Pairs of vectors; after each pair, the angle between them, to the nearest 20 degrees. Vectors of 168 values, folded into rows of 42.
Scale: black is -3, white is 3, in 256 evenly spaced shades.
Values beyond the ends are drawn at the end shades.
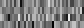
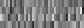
40 degrees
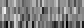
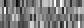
80 degrees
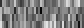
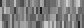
20 degrees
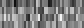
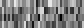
160 degrees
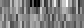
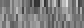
20 degrees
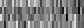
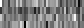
60 degrees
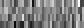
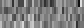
140 degrees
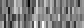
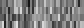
20 degrees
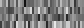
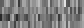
80 degrees
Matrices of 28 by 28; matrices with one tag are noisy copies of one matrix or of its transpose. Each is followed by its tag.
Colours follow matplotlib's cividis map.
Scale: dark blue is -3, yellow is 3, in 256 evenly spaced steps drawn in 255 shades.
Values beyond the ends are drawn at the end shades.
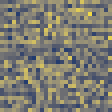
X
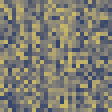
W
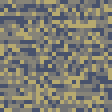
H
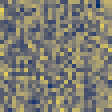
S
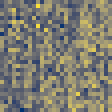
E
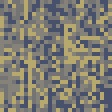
X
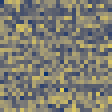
S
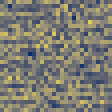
H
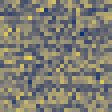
S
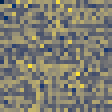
X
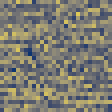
H
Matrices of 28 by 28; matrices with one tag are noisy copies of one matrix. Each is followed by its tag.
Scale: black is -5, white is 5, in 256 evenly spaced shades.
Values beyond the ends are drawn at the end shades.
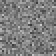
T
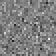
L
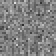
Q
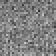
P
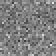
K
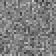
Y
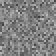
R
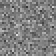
T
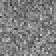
P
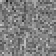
P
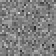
R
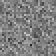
T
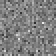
Y
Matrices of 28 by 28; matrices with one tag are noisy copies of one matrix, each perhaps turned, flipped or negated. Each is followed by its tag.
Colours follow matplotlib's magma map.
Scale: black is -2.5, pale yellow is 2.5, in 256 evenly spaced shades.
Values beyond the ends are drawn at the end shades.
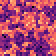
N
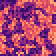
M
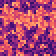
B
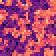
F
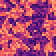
B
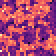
N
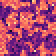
N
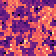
N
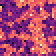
B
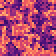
N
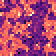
B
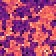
N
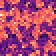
B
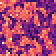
M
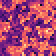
F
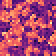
F
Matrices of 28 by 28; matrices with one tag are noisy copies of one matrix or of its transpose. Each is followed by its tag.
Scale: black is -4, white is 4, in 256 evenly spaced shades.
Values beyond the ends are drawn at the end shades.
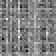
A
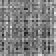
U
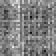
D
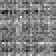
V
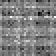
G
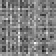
A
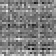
U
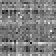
V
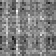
G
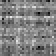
G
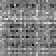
D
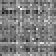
V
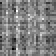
G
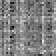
V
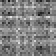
G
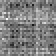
D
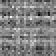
G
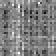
D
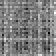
U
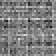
A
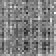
U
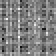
A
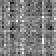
V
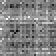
D
